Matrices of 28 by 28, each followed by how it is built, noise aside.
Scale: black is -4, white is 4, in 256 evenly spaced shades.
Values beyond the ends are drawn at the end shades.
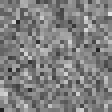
Toeplitz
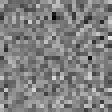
low rank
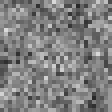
smooth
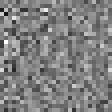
low rank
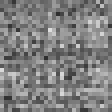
blocks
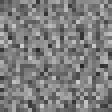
repeating columns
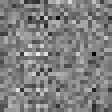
low rank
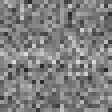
repeating columns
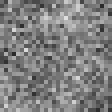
smooth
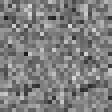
repeating columns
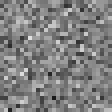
noise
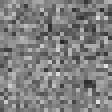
blocks
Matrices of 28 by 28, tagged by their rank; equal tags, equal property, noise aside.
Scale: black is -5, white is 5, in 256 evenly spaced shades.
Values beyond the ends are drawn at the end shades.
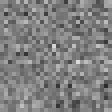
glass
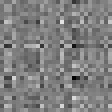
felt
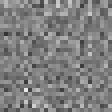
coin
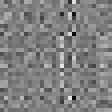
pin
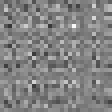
coin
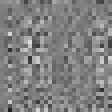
pin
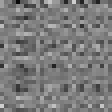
pin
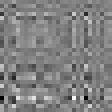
felt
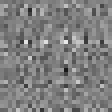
coin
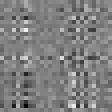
felt
